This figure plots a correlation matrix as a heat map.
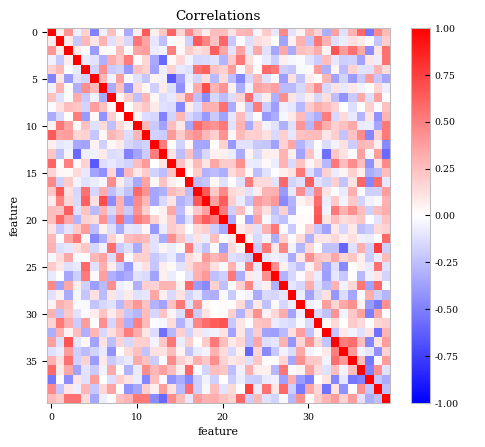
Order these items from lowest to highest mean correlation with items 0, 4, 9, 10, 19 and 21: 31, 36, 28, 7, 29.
28, 7, 36, 29, 31
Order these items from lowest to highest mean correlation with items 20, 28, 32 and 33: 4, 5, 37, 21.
21, 4, 37, 5
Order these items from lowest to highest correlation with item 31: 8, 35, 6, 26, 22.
26, 22, 35, 8, 6
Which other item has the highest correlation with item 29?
15
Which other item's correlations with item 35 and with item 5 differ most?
14
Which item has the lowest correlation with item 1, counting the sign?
27
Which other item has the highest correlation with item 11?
0
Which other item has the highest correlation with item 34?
33
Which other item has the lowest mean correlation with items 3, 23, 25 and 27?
34
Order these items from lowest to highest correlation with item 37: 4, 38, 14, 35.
35, 14, 38, 4
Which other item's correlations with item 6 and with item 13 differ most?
18
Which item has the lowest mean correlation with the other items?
37
